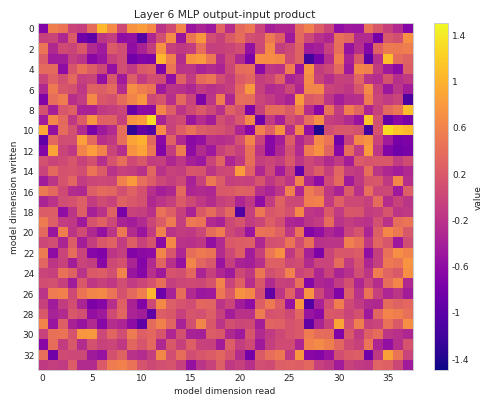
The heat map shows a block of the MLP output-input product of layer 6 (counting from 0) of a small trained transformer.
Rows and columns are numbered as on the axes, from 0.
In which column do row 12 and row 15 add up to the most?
9
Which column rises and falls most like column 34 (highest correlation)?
8
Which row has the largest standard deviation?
10
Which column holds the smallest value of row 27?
27
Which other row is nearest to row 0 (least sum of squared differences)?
7
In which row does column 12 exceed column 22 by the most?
29
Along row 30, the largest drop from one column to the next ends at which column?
30
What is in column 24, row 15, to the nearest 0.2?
0
